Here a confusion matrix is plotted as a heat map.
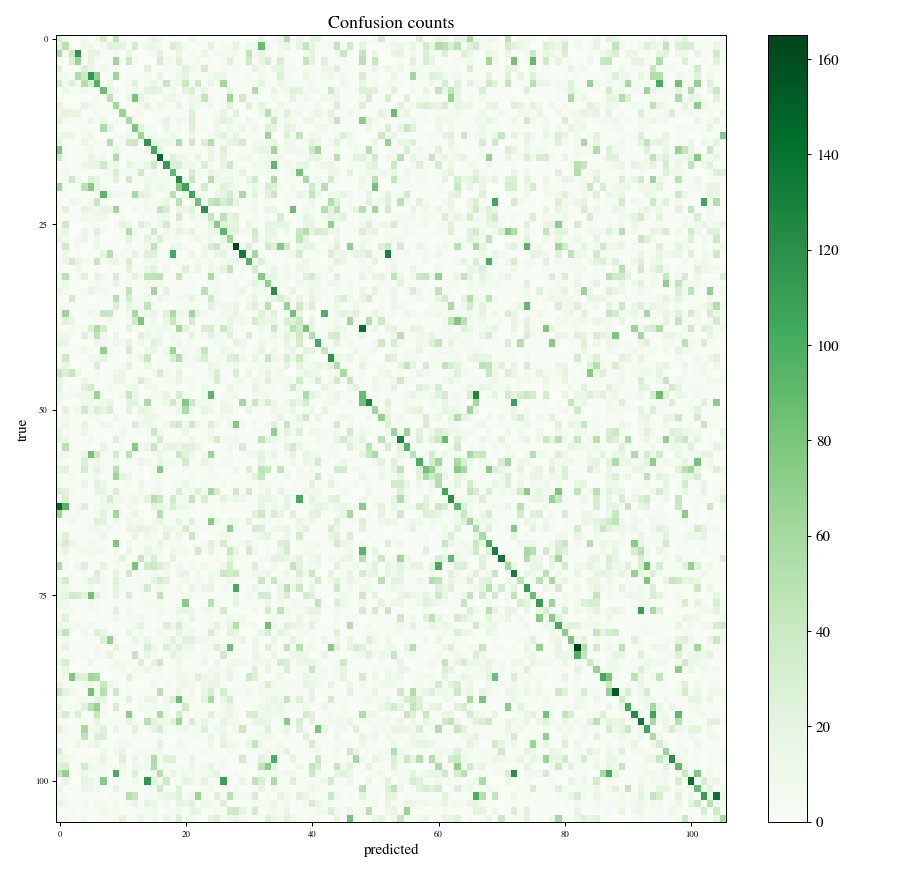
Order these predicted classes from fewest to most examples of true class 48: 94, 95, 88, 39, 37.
37, 88, 94, 39, 95
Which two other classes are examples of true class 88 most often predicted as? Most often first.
5, 87
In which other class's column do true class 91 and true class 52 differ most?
94
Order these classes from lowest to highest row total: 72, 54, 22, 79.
79, 72, 22, 54
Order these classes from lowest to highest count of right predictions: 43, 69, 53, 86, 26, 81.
53, 81, 26, 86, 43, 69
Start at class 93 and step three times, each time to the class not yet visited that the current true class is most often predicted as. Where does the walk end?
76
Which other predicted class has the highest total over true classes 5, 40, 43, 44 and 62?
38
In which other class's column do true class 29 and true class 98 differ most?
52
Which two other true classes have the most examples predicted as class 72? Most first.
99, 49
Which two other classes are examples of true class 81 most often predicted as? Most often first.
8, 104
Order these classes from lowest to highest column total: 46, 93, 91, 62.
91, 46, 93, 62
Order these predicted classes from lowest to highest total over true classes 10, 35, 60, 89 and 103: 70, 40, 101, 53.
70, 101, 40, 53
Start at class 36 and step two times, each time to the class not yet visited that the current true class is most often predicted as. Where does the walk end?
28
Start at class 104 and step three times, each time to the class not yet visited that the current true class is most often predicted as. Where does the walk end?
7
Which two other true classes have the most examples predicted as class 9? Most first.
99, 68
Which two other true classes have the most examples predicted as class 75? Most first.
3, 95
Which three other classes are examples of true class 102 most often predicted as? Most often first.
104, 66, 22
